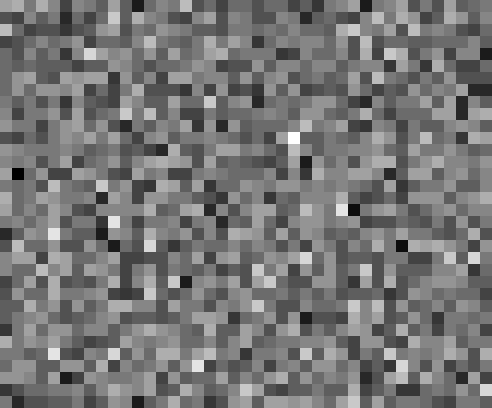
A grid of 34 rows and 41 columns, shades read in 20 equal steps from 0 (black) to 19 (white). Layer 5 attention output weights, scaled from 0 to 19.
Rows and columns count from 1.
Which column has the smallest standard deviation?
28
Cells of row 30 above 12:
10
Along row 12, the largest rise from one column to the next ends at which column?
40
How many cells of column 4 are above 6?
25
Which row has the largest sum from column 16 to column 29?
18
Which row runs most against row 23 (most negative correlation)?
9
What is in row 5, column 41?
2
